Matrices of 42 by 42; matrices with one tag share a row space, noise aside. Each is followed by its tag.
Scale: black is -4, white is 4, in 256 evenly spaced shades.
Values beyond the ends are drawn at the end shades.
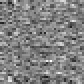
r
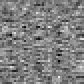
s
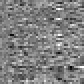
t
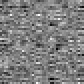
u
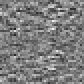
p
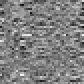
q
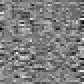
q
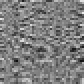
q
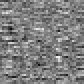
s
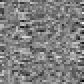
q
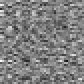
r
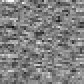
s
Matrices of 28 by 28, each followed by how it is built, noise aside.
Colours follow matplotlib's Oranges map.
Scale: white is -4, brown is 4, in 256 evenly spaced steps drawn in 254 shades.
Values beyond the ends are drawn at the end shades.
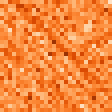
Toeplitz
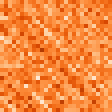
Toeplitz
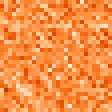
Toeplitz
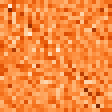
banded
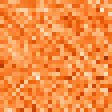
Toeplitz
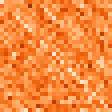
Toeplitz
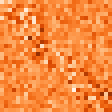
banded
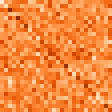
diagonal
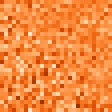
lower triangular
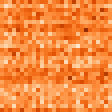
blocks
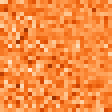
lower triangular
